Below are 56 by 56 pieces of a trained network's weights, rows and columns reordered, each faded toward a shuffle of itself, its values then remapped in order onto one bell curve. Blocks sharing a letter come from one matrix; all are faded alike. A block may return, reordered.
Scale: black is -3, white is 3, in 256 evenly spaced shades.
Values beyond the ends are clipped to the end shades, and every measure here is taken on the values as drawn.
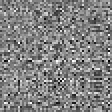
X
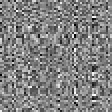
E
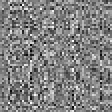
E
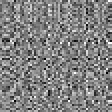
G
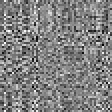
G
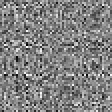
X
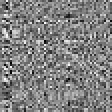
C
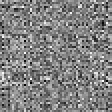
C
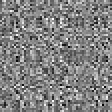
C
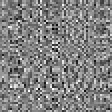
E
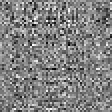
X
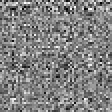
X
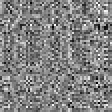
G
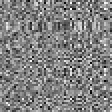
E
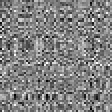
G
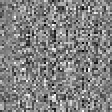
C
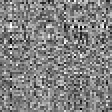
X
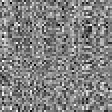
G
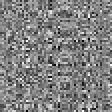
C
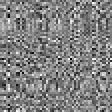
G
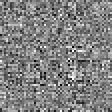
X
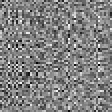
E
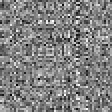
C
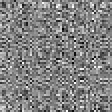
G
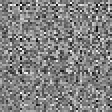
X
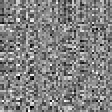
G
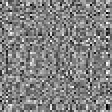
G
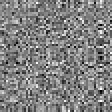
G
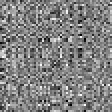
G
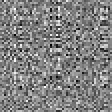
C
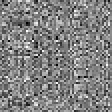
E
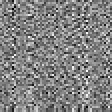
E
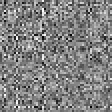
X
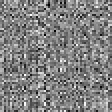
G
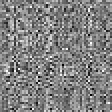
G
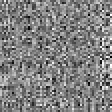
C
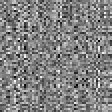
E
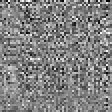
X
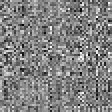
C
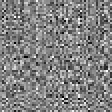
E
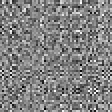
G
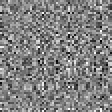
X
